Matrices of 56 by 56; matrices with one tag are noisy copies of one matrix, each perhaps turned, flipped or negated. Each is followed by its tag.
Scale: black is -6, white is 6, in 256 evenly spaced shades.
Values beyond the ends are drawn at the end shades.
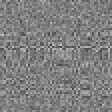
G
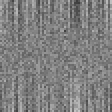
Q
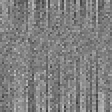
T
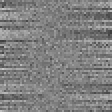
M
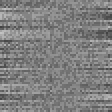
M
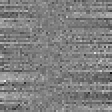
M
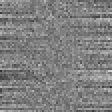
Q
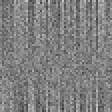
T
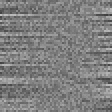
T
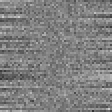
Q
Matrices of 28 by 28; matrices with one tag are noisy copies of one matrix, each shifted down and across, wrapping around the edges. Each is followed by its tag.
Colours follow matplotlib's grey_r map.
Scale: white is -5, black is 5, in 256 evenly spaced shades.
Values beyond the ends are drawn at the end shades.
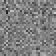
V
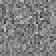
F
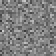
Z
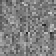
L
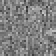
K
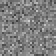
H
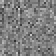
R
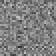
Z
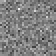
H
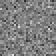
H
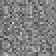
Z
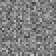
Z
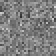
F
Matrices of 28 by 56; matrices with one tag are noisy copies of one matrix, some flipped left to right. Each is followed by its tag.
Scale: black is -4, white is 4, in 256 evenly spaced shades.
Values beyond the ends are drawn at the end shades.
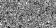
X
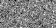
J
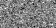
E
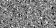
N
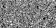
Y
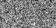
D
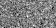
N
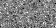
E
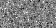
E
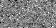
J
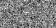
E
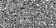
E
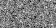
E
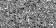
E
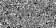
X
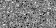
E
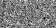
Y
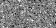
J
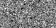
E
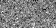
D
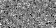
X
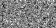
Y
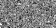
X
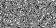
Y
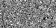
Y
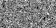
Y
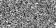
X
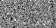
Y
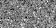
D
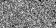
J
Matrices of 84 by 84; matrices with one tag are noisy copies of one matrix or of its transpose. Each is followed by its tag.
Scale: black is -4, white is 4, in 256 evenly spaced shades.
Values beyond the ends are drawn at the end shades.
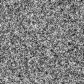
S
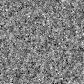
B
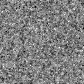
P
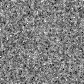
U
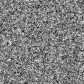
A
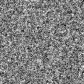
A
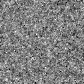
S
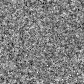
P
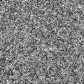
S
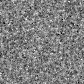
U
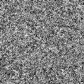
S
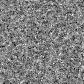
A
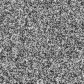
P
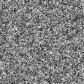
B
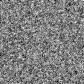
U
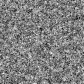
B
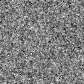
P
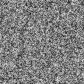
P
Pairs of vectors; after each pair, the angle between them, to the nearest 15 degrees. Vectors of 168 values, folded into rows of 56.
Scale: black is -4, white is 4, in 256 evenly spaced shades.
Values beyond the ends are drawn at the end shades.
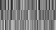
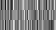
45 degrees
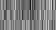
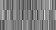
45 degrees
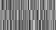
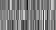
105 degrees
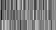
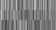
150 degrees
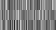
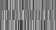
120 degrees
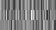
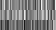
105 degrees
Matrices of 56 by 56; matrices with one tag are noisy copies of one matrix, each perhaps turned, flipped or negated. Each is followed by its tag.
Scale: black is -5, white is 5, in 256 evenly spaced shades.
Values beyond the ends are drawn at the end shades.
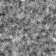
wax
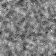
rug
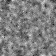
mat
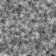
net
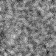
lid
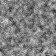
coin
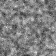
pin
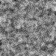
mat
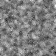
net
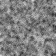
wax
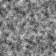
rug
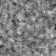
pin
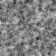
wax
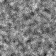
coin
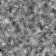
coin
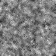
rug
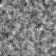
coin
